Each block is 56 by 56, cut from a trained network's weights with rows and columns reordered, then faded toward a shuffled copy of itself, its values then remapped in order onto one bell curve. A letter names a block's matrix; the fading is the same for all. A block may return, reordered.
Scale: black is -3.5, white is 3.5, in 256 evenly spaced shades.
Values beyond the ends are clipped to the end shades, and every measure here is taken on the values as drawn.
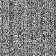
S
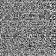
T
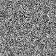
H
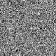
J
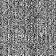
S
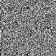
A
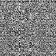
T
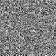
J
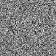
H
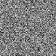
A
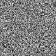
H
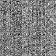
S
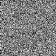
J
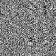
J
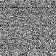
T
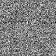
A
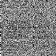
T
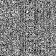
S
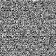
T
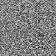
J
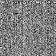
S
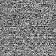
T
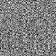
J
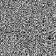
J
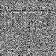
T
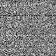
T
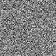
J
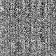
S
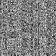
S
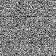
T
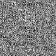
A
